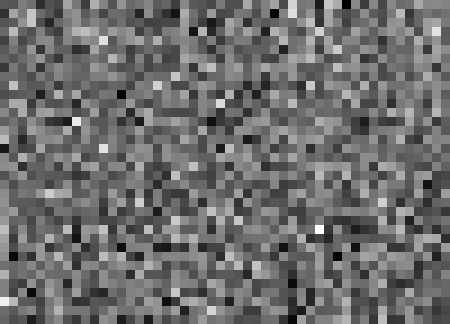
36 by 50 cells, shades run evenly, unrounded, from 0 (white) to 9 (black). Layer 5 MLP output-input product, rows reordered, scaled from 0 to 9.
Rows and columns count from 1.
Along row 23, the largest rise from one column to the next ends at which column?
17
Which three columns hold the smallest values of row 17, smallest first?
12, 26, 5
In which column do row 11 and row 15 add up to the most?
14
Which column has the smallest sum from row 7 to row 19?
33
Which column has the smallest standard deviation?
50
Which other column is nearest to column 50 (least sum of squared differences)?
42
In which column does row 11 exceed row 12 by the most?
25
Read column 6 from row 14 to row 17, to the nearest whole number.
7 5 4 6
